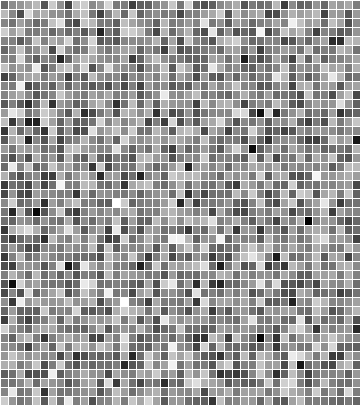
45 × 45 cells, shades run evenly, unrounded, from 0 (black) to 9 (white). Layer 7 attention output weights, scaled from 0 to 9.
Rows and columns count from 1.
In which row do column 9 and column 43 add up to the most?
26
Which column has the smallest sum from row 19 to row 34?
1
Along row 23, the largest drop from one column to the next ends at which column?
23
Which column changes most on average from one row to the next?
2
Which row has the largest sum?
8
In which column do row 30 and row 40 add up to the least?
28
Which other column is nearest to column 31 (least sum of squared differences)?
34
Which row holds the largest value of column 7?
42
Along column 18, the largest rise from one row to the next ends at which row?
21
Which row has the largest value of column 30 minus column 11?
13
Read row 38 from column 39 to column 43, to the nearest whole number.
6 5 6 7 6
